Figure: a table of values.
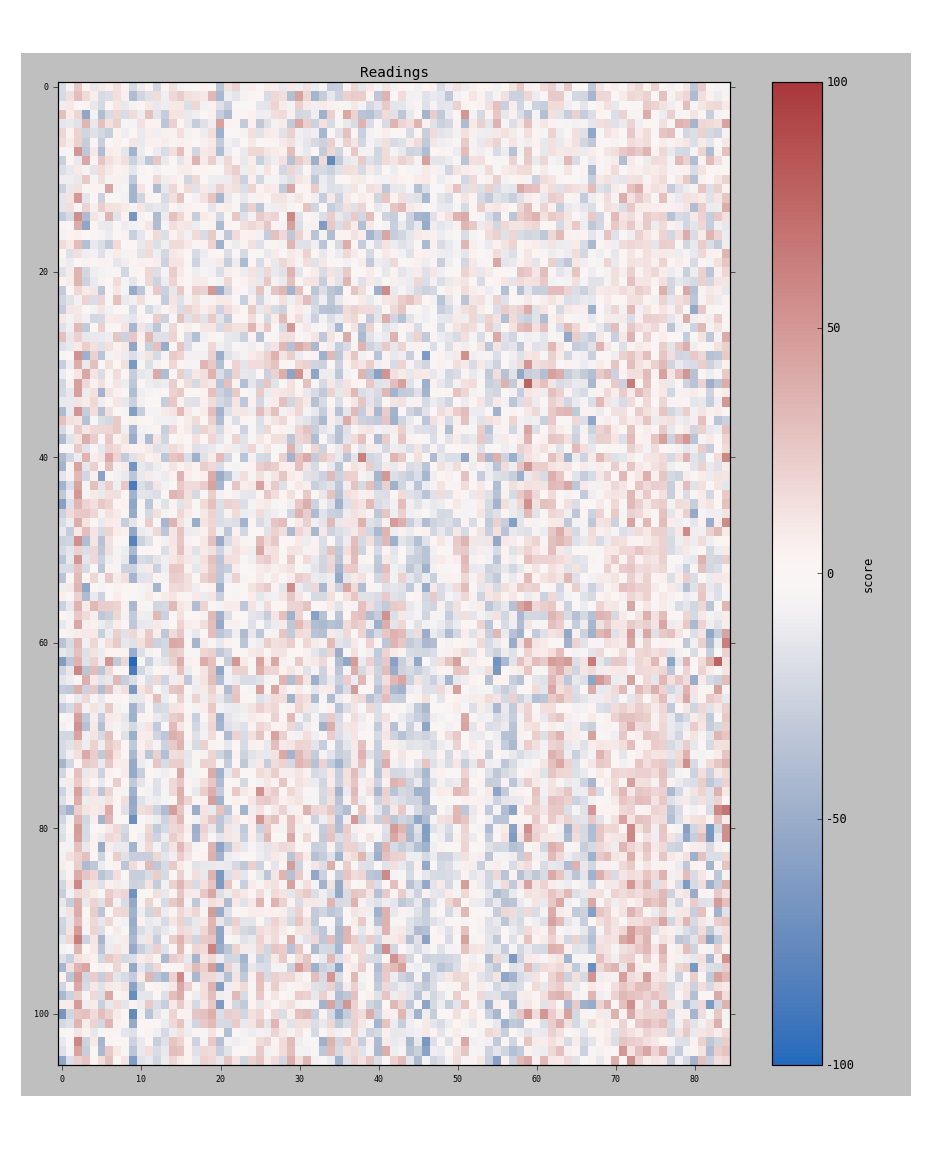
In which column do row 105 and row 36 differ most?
0
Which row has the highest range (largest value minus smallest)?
62
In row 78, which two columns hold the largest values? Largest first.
84, 83
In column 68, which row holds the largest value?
64
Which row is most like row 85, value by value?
57
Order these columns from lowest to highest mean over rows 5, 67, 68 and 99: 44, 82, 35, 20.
20, 82, 35, 44
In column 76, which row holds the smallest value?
3
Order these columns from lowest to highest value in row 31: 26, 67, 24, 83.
67, 26, 24, 83
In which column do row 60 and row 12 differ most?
41
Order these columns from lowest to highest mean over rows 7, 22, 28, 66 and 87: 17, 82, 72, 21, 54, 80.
80, 21, 54, 82, 17, 72
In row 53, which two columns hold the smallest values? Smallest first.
35, 9
